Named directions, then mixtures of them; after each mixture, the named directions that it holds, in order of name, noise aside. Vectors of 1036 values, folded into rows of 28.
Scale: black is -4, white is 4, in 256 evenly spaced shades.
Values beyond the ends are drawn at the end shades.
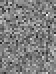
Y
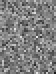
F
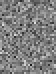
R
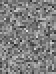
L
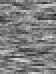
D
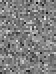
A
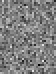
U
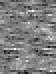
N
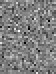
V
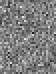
R, U, Y.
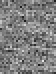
N, U, Y.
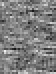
N.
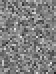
F.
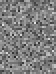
R.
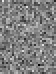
U.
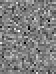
V.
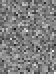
F, L.
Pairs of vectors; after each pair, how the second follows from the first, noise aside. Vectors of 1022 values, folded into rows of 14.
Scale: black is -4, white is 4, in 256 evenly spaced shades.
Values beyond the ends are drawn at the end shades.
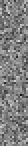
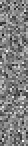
reversed, negated.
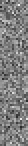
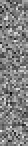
reversed, negated.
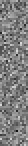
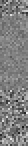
reversed, negated, partly zeroed.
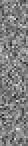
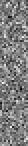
reversed, negated.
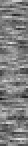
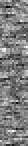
reversed, negated.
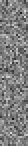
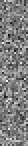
shuffled.
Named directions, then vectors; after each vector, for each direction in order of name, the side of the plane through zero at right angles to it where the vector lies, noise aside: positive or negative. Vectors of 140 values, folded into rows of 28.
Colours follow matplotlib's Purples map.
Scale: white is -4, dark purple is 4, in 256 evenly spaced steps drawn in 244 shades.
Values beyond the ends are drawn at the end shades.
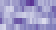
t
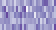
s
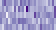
negative, positive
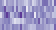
positive, negative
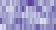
positive, positive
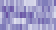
positive, negative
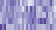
negative, negative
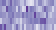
negative, negative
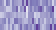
positive, positive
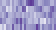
positive, positive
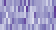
negative, positive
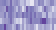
negative, negative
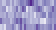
positive, positive
